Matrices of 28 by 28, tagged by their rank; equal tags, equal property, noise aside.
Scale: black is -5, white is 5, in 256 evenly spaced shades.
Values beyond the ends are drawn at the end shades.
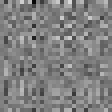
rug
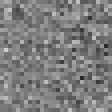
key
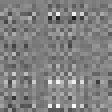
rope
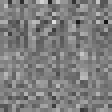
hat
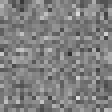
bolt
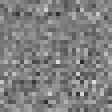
bolt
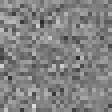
key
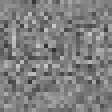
key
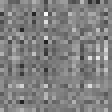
rug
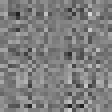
rug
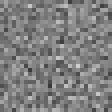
key
